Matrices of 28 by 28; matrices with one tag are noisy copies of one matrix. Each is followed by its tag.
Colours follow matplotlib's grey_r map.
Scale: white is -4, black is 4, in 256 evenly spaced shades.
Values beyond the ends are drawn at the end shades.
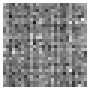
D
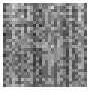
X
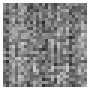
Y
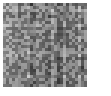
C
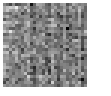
C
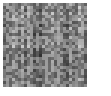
X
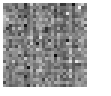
D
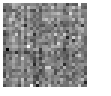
X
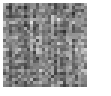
D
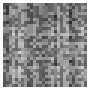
Y
